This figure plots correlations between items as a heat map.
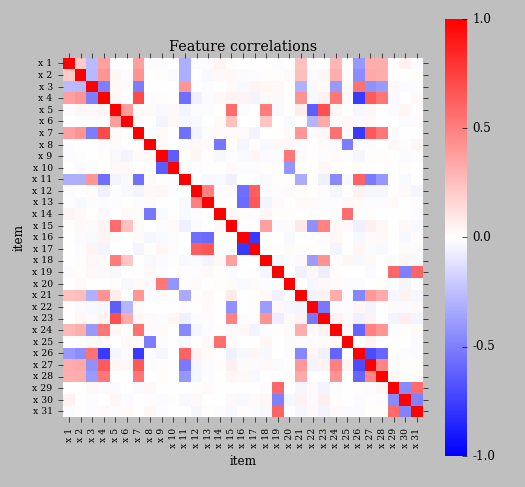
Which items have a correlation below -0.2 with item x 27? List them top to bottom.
x 3, x 11, x 26
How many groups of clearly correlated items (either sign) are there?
6
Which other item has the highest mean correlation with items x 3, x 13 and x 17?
x 12
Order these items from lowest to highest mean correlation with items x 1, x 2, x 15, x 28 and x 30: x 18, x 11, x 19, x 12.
x 11, x 19, x 12, x 18
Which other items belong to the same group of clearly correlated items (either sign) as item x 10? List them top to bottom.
x 9, x 20
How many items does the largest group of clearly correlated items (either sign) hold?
11
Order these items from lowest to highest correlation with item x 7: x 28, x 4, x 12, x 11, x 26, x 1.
x 26, x 11, x 12, x 1, x 28, x 4
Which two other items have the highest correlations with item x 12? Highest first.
x 17, x 13
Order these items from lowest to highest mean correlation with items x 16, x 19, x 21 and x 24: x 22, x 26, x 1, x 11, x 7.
x 26, x 11, x 22, x 1, x 7
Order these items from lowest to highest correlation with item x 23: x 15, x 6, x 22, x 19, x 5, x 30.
x 22, x 19, x 30, x 6, x 15, x 5
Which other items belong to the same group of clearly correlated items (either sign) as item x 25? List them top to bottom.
x 8, x 14
